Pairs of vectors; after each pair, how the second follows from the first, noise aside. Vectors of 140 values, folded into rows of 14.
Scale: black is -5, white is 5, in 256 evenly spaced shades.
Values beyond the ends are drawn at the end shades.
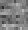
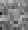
wrapped around.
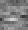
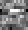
reversed, scaled up.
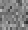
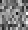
negated, scaled up.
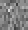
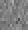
reversed, negated, shrunk.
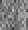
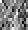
negated, scaled up.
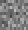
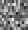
reversed, scaled up.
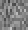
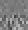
wrapped around, partly zeroed.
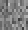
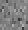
partly zeroed.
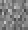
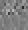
reversed, negated, partly zeroed.
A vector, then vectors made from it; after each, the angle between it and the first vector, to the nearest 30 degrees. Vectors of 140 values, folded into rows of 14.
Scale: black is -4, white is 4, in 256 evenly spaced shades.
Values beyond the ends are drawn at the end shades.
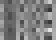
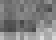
60 degrees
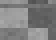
90 degrees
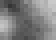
90 degrees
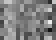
150 degrees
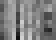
120 degrees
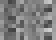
30 degrees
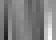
90 degrees
